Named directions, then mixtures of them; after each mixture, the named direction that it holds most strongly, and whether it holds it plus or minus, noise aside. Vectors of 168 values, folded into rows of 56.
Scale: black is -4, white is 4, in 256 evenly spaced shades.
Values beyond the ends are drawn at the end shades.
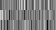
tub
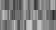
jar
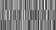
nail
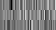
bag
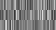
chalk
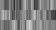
jar, plus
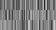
nail, minus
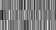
tub, minus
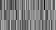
nail, minus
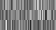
chalk, plus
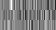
bag, minus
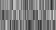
jar, minus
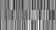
nail, minus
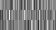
tub, minus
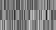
chalk, plus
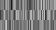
chalk, plus
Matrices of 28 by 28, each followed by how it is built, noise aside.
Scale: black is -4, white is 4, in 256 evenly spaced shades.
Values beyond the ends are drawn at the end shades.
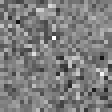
block diagonal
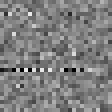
uneven rows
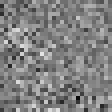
lower triangular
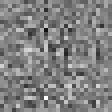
low rank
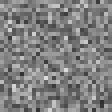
blocks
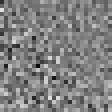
lower triangular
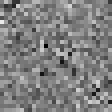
block diagonal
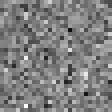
uneven columns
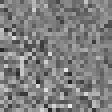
lower triangular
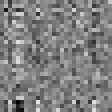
low rank
